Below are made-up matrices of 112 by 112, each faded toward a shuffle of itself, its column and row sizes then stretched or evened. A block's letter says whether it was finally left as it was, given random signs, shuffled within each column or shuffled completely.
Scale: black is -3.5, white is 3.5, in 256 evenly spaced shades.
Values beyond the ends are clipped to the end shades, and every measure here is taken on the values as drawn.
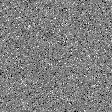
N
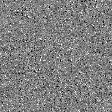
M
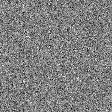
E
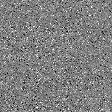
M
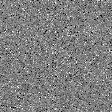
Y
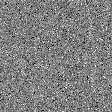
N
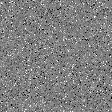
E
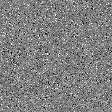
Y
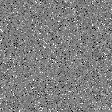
M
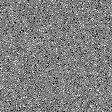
N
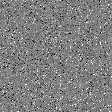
E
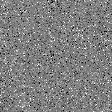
M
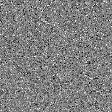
M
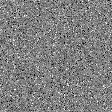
E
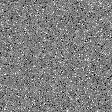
N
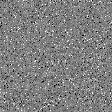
M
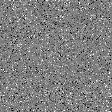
Y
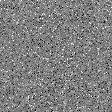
E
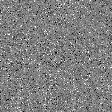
M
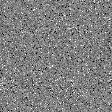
M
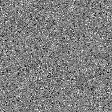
Y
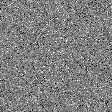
N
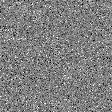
N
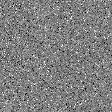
E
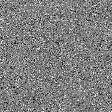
Y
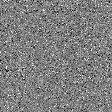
Y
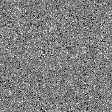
M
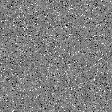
M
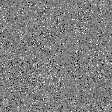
Y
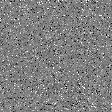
Y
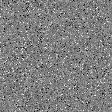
E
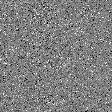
E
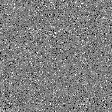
Y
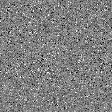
M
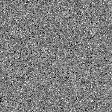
Y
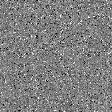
M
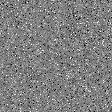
E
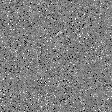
E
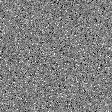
N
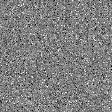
M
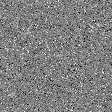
N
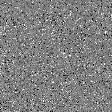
Y
